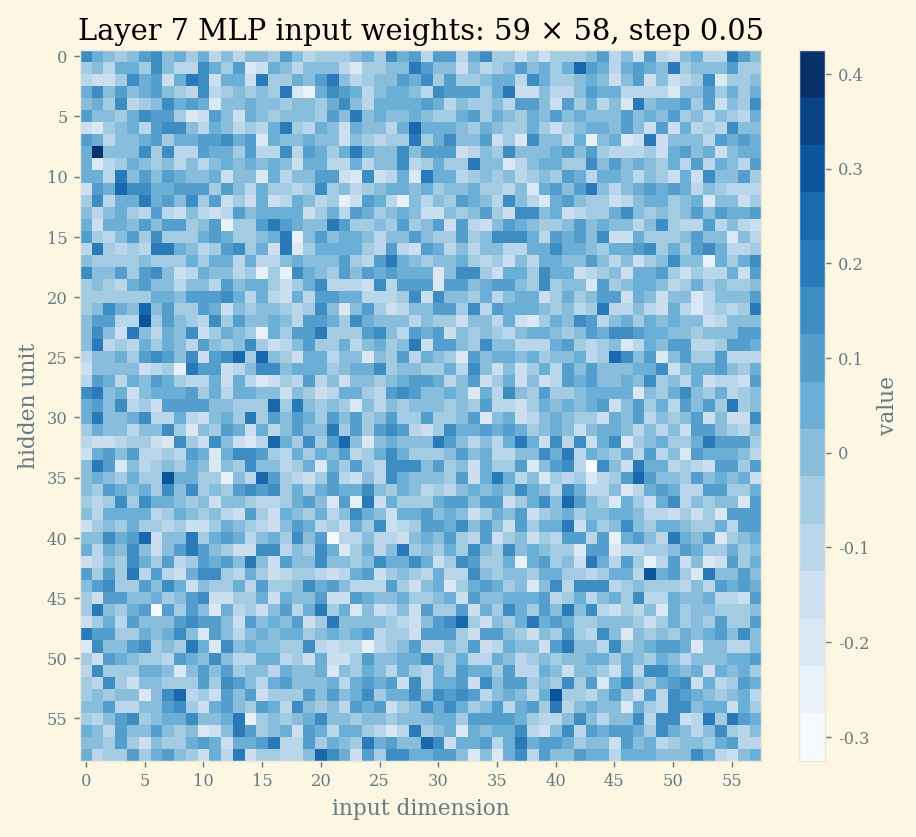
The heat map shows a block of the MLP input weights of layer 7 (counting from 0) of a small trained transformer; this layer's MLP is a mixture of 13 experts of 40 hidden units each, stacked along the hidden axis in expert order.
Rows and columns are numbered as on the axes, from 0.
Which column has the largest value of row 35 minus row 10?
15
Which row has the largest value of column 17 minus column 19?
3
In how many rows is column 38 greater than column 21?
21
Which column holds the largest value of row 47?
32
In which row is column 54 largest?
56
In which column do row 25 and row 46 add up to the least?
49
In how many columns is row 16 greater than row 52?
24
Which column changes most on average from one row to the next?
1
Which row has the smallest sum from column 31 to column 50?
0
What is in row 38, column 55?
0.1
